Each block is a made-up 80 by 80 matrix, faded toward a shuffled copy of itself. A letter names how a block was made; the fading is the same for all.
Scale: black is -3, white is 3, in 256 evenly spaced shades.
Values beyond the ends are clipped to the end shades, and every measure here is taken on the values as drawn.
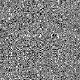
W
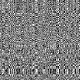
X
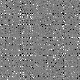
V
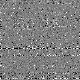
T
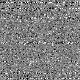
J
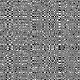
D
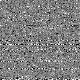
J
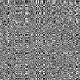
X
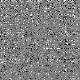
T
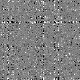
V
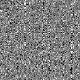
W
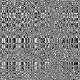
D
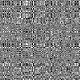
X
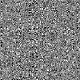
W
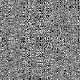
W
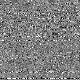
J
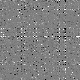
V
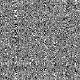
W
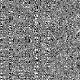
W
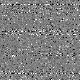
T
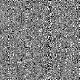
W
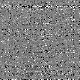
T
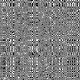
D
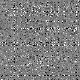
T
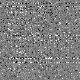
T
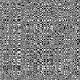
X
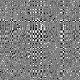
D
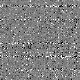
T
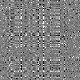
D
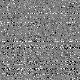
T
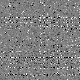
T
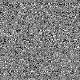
J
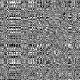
X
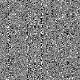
W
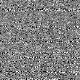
J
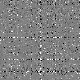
V
